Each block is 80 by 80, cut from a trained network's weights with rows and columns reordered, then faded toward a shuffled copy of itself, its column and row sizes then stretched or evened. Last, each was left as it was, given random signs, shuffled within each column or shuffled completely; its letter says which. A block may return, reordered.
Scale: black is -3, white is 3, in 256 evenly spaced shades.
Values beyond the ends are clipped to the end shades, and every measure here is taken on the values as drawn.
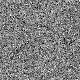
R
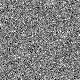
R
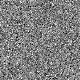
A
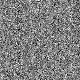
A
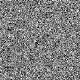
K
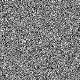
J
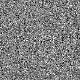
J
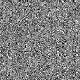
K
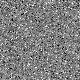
R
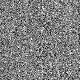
A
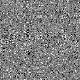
K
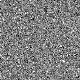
J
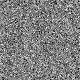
R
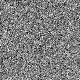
R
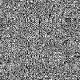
K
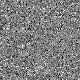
K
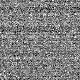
K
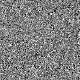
J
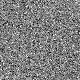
R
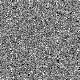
A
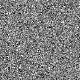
J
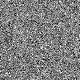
A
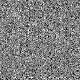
K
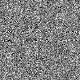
J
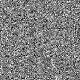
K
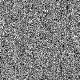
A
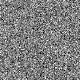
A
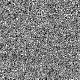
J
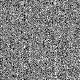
A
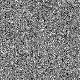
A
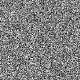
J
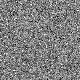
R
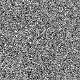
A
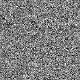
J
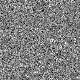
A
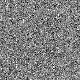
A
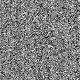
A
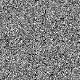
J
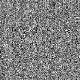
K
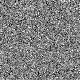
R
